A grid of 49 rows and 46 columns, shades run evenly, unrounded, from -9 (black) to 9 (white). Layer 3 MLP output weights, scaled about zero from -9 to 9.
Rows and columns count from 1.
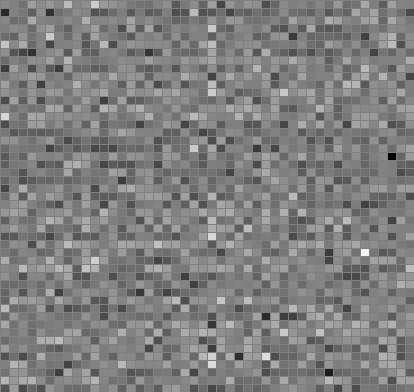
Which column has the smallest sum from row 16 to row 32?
44
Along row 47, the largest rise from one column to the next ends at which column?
8
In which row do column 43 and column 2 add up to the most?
46
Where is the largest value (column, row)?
41, 32
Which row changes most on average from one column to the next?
45
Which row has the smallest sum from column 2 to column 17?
19
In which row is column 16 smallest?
37
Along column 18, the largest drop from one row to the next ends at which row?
43
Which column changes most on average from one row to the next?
24
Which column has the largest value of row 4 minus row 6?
6
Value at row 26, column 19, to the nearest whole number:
-3
